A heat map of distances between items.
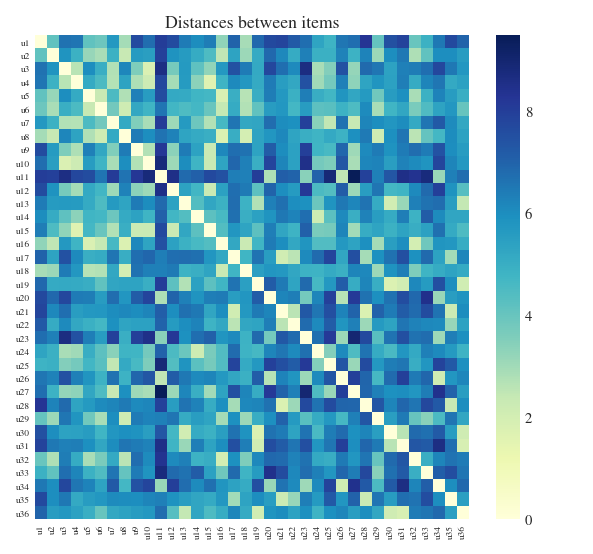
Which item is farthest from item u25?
u11
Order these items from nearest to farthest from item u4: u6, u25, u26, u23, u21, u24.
u24, u25, u6, u21, u26, u23
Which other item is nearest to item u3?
u10
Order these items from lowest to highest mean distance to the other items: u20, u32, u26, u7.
u7, u32, u26, u20
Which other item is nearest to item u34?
u26
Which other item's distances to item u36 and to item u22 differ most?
u31
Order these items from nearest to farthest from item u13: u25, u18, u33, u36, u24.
u36, u24, u18, u25, u33
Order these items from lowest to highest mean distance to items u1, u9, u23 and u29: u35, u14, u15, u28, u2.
u2, u15, u14, u35, u28
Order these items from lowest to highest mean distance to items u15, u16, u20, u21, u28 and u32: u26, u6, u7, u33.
u6, u7, u26, u33
